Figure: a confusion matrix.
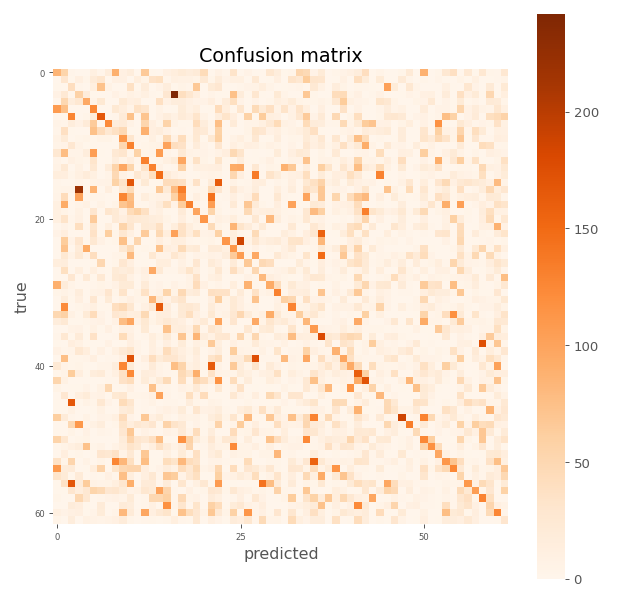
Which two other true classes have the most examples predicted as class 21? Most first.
40, 17
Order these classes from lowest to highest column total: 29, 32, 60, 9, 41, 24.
29, 32, 60, 24, 41, 9
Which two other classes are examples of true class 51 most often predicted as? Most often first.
24, 4
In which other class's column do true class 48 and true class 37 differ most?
58
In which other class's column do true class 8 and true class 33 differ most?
54
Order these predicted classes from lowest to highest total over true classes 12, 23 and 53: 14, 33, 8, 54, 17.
14, 33, 54, 8, 17
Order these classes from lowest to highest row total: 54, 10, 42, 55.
10, 55, 42, 54
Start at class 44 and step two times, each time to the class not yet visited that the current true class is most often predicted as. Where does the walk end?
27
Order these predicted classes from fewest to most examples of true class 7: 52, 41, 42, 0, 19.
0, 41, 19, 42, 52
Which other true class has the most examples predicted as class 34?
50
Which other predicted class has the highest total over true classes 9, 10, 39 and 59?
15
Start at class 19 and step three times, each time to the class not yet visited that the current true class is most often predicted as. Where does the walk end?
36
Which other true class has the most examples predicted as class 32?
18
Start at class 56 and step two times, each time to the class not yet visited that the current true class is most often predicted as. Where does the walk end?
45
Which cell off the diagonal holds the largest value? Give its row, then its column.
3, 16
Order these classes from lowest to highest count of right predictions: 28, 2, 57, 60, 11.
2, 11, 28, 57, 60
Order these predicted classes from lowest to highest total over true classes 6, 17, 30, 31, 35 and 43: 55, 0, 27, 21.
0, 55, 27, 21
